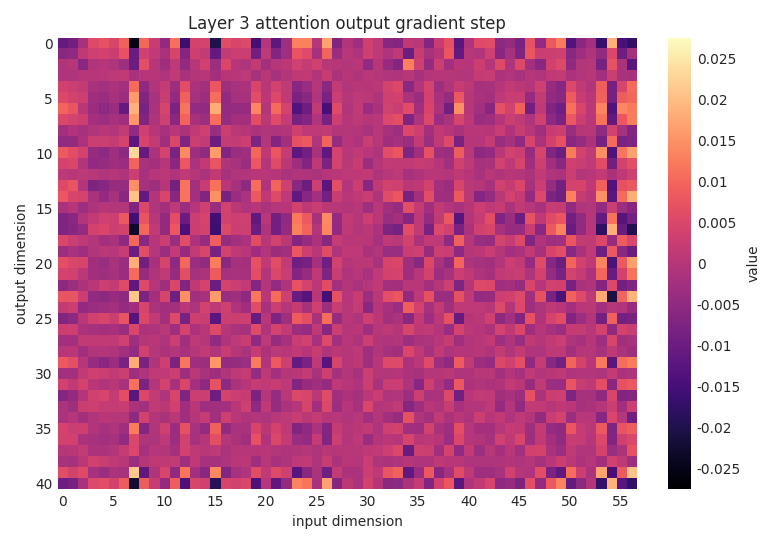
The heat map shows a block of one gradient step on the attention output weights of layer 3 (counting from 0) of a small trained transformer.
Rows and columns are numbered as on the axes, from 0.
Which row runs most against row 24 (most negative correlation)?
33
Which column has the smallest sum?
54
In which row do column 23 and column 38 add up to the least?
6
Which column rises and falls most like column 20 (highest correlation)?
2
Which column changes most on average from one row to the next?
7
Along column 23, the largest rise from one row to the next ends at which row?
40
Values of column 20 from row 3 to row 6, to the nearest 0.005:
0 0 0 0
